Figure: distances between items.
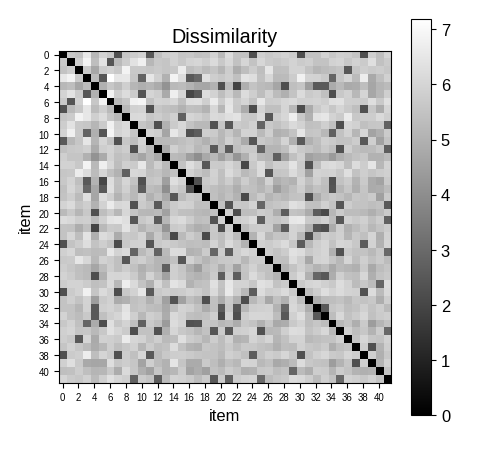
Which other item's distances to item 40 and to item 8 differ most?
29
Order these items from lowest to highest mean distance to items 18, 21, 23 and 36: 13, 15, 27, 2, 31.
31, 2, 13, 27, 15
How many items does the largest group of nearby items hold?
7
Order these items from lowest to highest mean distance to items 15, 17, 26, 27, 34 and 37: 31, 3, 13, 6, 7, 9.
13, 3, 31, 7, 9, 6
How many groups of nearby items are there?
11
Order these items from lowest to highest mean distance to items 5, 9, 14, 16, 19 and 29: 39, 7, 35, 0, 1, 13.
35, 13, 39, 7, 0, 1
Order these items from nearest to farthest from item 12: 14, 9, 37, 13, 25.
9, 25, 13, 37, 14
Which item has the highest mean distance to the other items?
6
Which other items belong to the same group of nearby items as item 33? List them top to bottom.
4, 20, 22, 28, 32
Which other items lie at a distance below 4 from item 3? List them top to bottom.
5, 10, 16, 17, 34
